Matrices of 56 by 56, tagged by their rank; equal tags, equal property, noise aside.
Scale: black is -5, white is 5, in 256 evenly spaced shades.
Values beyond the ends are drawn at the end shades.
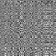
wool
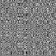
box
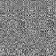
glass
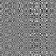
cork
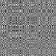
cork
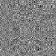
glass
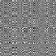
cork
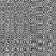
cork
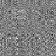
box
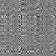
cork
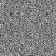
glass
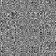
box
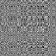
cork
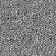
glass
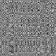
box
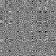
wool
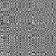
cork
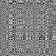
cork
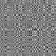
cork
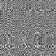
box
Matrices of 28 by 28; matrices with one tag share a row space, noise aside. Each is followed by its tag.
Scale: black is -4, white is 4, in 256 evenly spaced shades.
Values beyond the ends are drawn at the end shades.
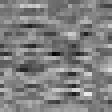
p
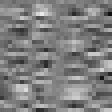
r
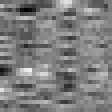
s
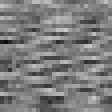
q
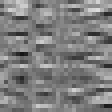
r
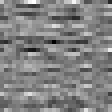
p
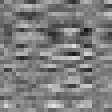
p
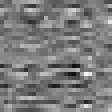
p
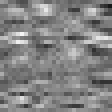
r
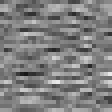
p
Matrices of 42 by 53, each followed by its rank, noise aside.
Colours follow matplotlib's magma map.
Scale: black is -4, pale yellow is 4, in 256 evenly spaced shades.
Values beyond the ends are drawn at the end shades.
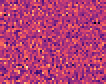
twelve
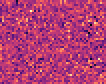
twelve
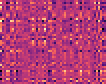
three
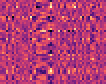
three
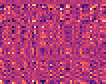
four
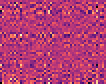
three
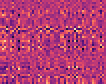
three
